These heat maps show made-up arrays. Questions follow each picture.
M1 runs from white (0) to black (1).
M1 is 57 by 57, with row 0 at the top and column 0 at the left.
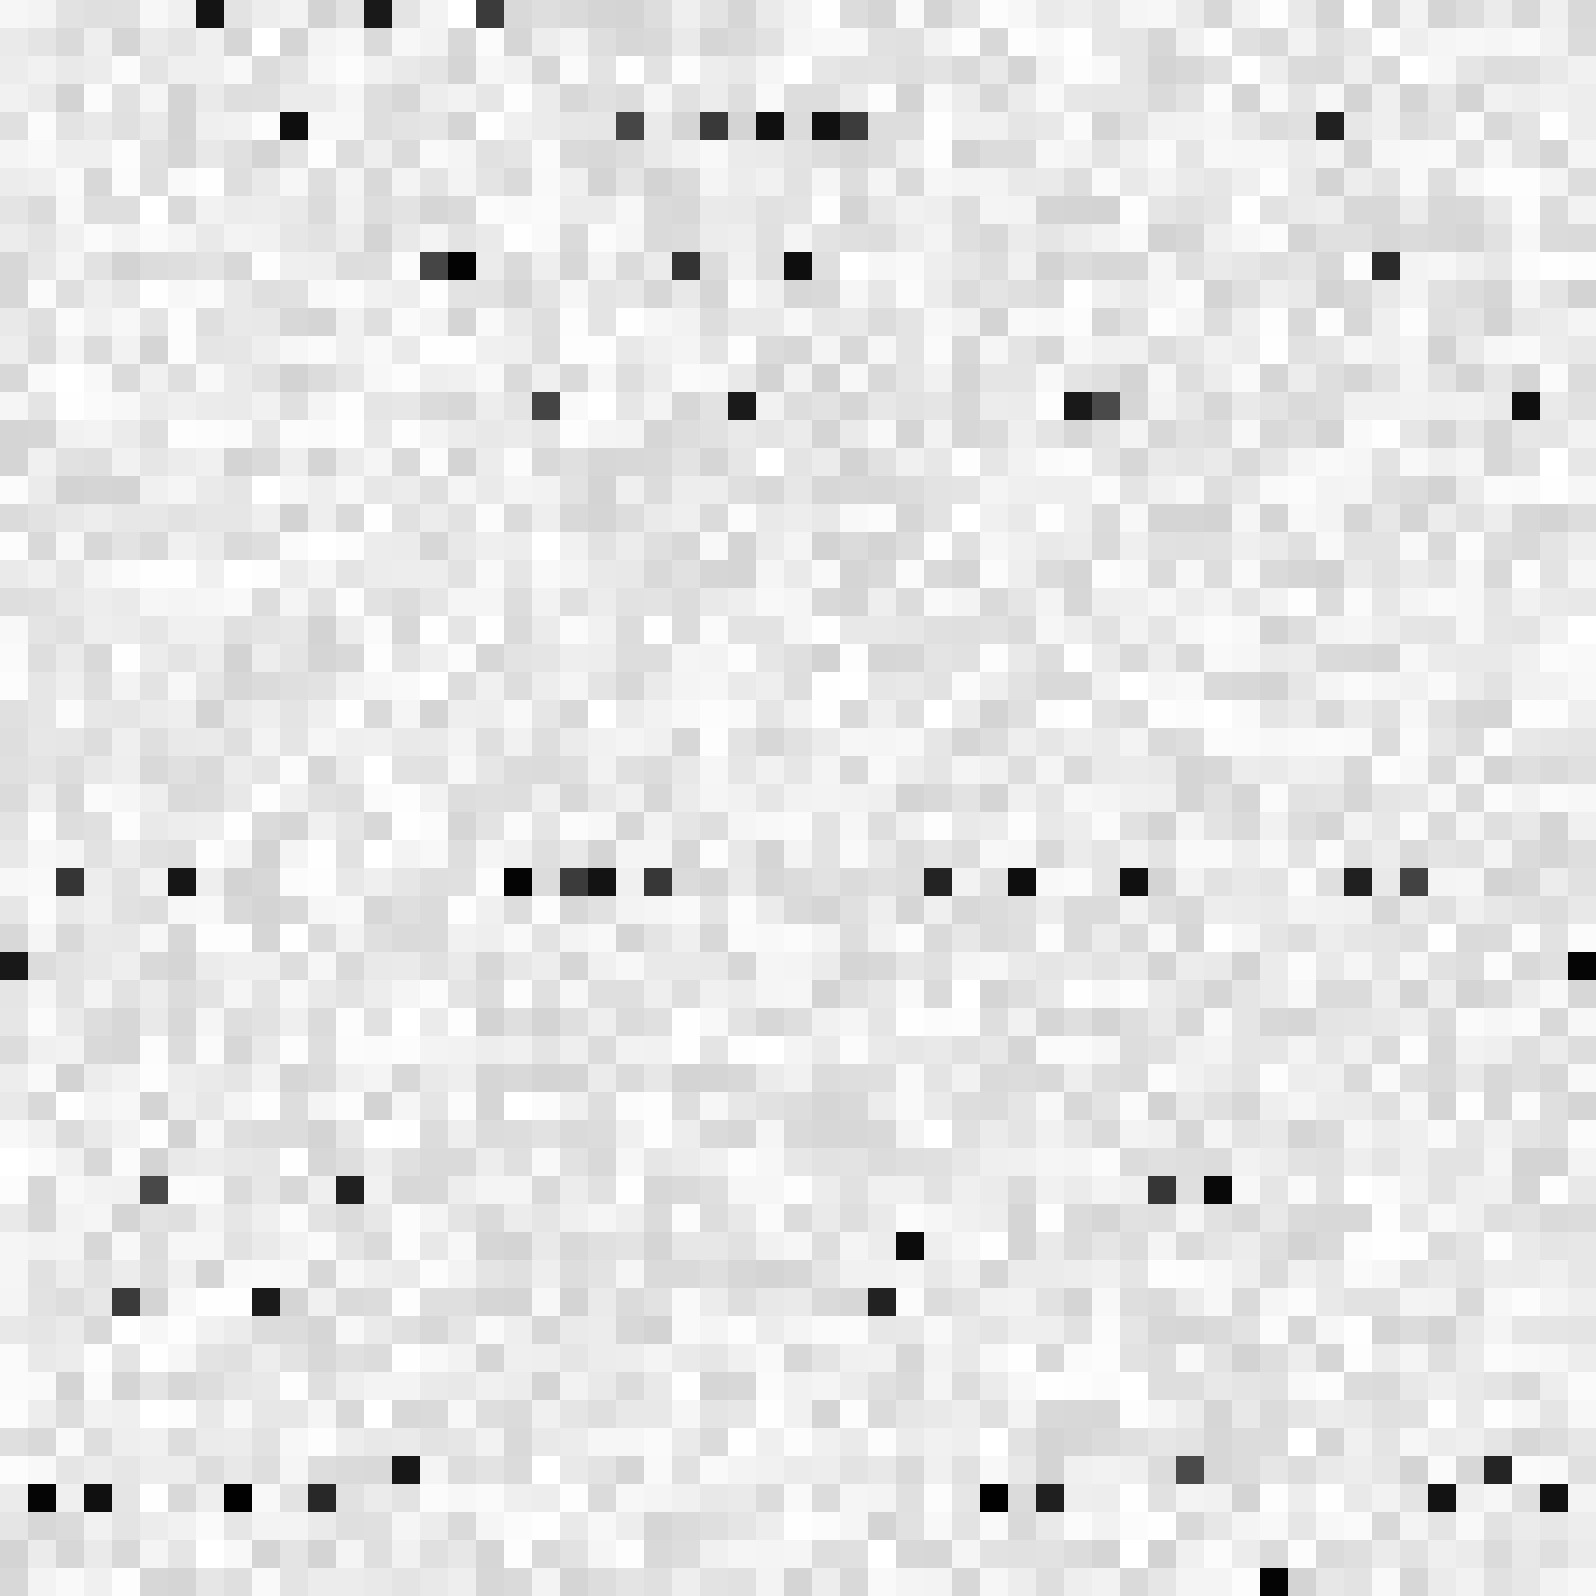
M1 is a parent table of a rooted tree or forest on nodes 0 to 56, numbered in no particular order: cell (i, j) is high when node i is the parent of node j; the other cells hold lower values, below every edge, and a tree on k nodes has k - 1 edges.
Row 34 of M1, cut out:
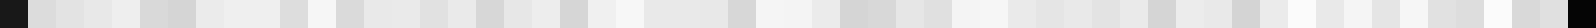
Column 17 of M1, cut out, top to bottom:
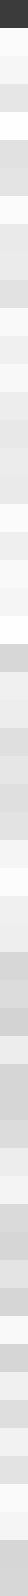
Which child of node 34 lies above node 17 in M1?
0
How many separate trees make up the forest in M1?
4
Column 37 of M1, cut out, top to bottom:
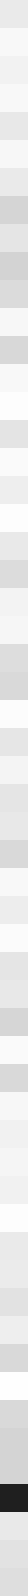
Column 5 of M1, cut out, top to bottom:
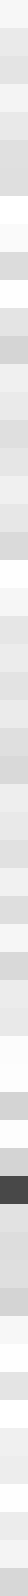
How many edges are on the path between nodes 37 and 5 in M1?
4
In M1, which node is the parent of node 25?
4
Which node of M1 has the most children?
31
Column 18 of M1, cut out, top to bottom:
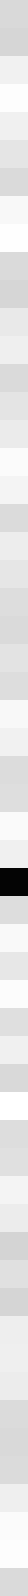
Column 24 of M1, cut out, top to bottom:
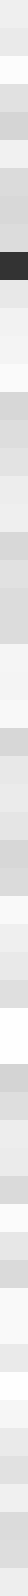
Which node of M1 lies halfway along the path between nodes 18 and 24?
46
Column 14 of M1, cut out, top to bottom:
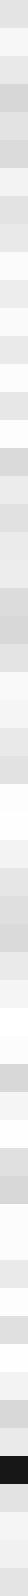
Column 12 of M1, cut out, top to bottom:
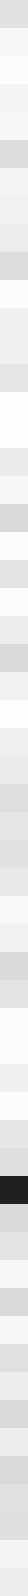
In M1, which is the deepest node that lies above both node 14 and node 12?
52
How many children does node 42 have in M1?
4
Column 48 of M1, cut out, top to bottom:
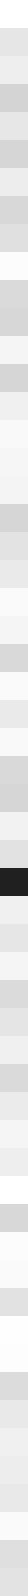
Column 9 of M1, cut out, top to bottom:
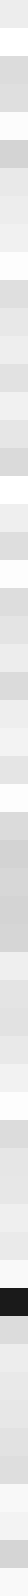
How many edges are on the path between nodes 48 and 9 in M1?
3
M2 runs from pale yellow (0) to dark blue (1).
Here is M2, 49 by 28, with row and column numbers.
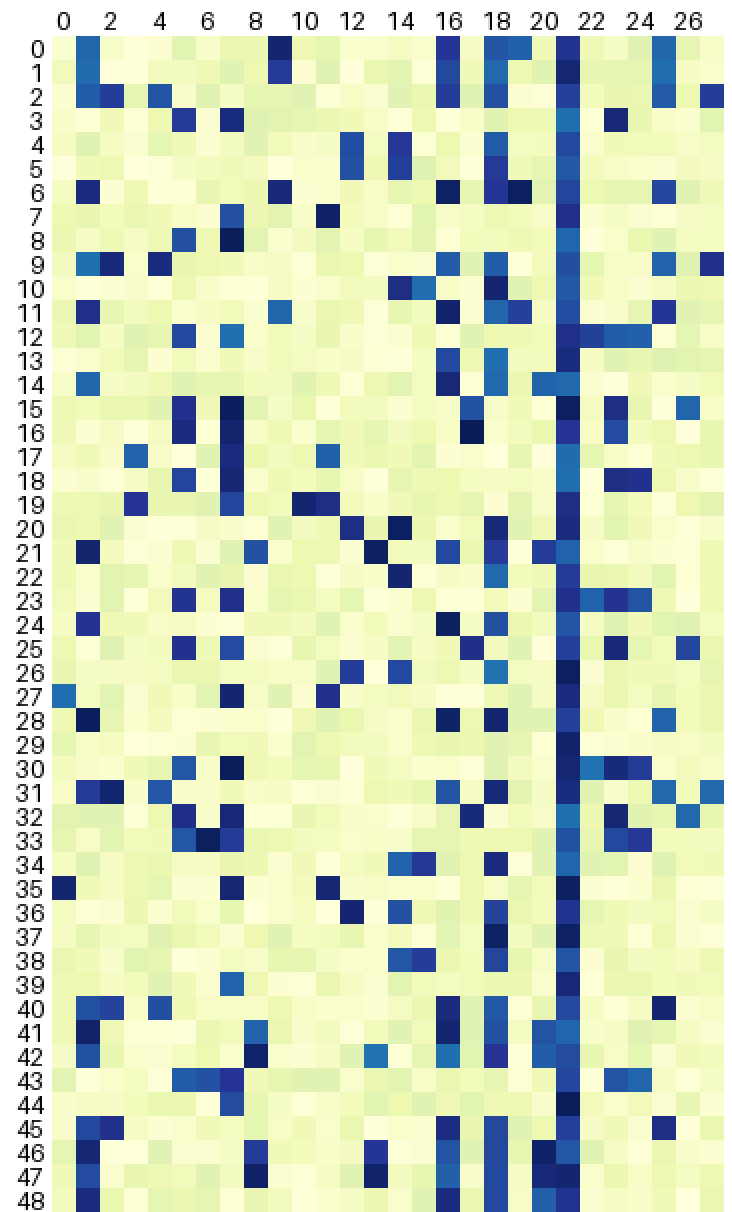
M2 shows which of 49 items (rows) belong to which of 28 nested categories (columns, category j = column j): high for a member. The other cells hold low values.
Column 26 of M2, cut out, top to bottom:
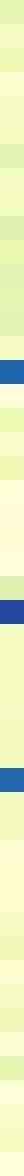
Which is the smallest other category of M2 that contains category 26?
17
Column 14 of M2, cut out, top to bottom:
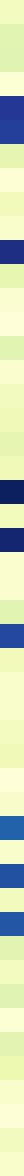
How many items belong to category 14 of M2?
9
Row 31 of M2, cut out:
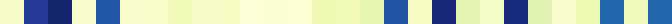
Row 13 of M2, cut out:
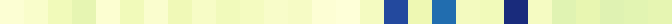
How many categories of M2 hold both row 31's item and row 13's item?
3
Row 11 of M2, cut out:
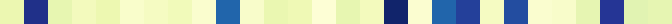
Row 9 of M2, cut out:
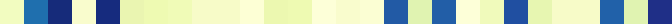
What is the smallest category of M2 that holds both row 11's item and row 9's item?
25
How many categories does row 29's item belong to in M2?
1
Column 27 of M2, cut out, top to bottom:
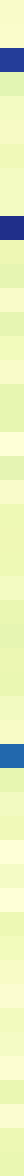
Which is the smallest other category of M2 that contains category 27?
4
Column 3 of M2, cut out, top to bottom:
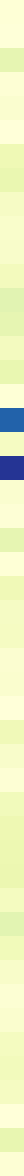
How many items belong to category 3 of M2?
2
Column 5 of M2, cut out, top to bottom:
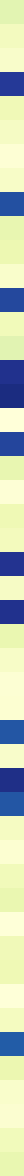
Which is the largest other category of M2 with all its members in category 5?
23
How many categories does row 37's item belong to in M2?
2
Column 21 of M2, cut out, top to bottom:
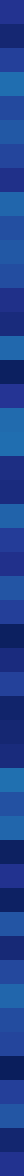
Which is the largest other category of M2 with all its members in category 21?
18
